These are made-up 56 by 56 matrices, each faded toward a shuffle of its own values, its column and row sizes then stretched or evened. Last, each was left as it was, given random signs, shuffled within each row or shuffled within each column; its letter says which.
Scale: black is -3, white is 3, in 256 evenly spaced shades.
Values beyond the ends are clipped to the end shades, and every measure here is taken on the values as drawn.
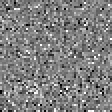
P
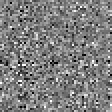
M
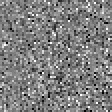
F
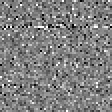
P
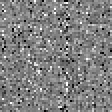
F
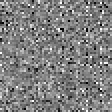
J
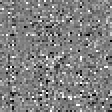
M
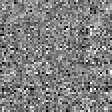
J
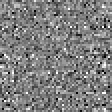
M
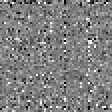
M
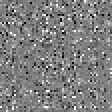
M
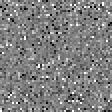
P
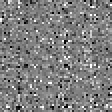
M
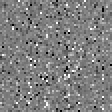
F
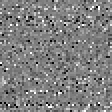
P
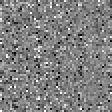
F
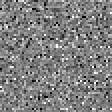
P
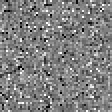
F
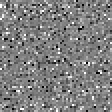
P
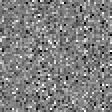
F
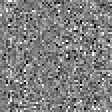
F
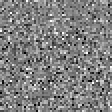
P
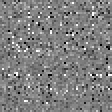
M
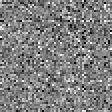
M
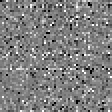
J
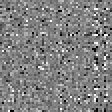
M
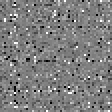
M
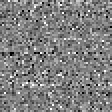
P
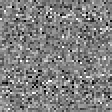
P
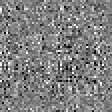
J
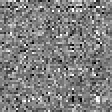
J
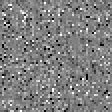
F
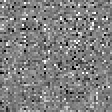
J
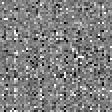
J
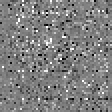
M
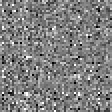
M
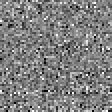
P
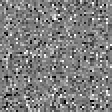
M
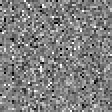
F
